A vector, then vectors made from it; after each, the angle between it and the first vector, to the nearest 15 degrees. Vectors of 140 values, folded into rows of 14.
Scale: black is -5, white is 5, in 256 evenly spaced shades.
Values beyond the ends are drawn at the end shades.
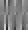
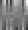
105 degrees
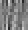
135 degrees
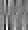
165 degrees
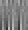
75 degrees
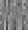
30 degrees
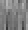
60 degrees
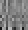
45 degrees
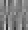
15 degrees
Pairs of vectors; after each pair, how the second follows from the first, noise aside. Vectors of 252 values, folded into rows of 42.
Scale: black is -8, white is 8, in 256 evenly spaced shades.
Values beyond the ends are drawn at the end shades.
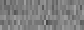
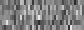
wrapped around, negated, scaled up.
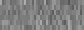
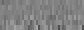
reversed, negated, partly zeroed.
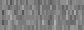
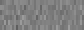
wrapped around, shrunk.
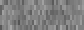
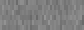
reversed, shrunk.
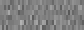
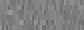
shrunk.
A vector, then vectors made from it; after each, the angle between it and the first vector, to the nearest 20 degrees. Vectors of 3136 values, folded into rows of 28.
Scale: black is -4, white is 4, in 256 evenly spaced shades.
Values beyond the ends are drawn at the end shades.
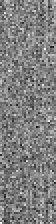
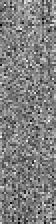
60 degrees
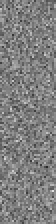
100 degrees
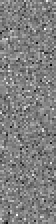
80 degrees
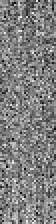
120 degrees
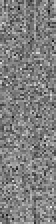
80 degrees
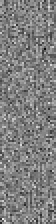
140 degrees
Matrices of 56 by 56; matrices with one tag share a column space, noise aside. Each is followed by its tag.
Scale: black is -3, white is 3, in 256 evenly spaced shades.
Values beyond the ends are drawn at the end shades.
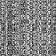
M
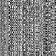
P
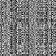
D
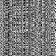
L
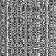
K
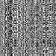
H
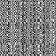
D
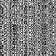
P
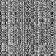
D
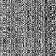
H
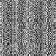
D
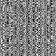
K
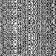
M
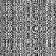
H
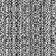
K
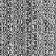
M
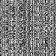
H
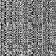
D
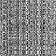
M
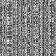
K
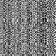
D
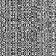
L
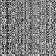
D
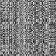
D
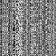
M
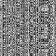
K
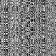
K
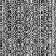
H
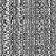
M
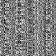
M
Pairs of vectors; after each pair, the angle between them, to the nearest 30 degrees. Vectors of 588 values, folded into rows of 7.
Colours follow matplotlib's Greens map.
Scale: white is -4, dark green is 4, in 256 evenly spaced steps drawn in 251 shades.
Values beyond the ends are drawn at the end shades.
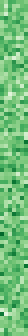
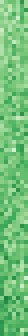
90 degrees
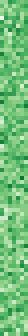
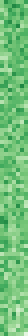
120 degrees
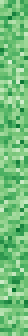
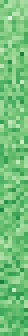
150 degrees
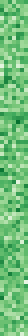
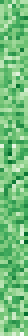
60 degrees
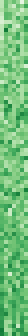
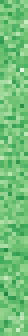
90 degrees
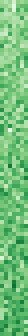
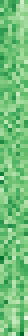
120 degrees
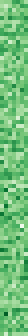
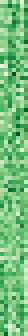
120 degrees
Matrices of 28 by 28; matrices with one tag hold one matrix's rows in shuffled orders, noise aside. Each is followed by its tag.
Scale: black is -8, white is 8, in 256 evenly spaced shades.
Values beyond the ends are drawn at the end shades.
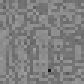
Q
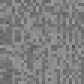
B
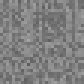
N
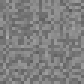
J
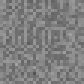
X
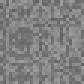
J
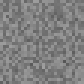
N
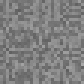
J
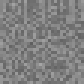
X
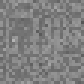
J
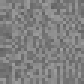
B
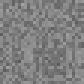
N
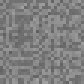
J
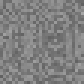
N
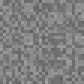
N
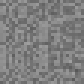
Q
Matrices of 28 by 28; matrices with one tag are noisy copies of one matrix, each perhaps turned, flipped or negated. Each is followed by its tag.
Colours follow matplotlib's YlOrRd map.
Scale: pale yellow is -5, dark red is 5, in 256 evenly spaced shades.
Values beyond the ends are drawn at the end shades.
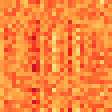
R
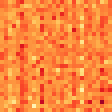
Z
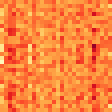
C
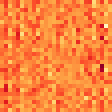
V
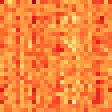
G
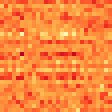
R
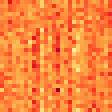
R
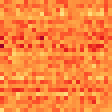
G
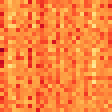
C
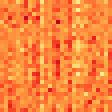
R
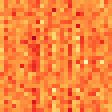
R
